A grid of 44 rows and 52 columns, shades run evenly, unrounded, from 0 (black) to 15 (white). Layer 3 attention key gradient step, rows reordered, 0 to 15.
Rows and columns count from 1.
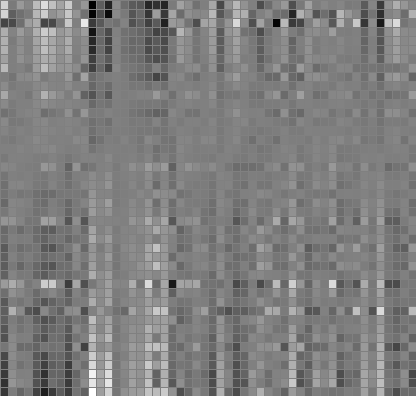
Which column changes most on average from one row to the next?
20
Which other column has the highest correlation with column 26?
45
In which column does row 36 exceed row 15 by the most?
12
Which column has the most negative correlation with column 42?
22
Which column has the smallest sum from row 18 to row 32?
9
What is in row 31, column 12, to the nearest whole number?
10
